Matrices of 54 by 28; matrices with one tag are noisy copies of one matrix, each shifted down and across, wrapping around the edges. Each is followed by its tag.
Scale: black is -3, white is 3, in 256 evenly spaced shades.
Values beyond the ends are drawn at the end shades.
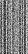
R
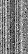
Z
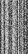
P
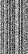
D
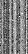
P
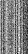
Z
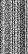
Z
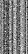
P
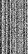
R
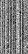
D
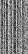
R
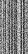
D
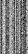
P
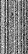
D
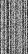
R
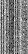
Z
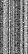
P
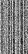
R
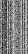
Z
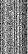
Z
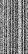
D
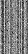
R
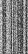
P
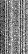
Z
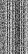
Z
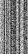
P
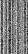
R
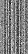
R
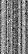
P
